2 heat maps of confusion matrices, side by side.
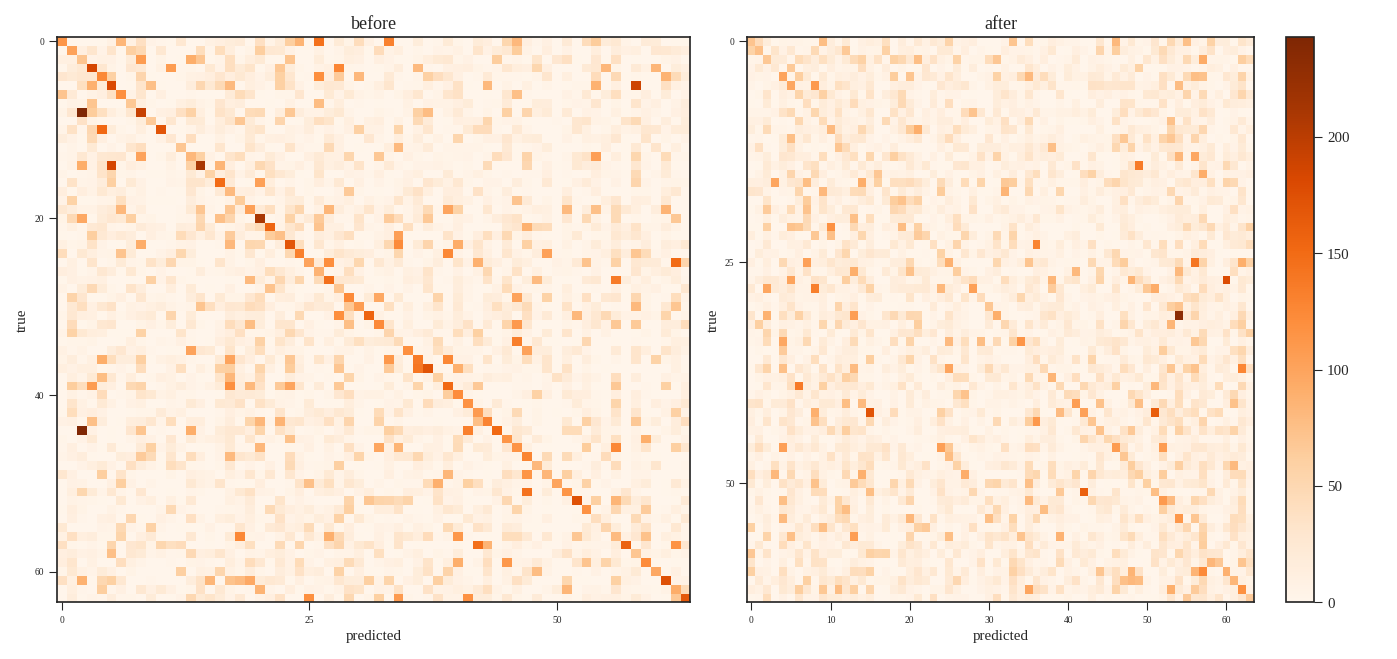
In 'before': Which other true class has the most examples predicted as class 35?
52
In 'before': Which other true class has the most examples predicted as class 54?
13
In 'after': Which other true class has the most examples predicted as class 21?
10
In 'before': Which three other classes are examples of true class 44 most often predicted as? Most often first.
2, 41, 13
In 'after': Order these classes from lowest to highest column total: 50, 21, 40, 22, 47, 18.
40, 22, 50, 18, 21, 47
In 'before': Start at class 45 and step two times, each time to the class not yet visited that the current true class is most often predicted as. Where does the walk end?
40
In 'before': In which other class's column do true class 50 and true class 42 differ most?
38
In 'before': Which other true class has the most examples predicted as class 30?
4
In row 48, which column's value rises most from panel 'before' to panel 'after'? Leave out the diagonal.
61
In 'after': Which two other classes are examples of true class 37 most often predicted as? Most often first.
62, 25
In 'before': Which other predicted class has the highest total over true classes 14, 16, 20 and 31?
5
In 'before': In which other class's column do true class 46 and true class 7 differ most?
56
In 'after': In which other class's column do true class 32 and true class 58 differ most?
53
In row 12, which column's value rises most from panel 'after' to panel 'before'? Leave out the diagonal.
34
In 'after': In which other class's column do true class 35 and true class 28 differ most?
8
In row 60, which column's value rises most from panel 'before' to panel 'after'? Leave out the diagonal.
57
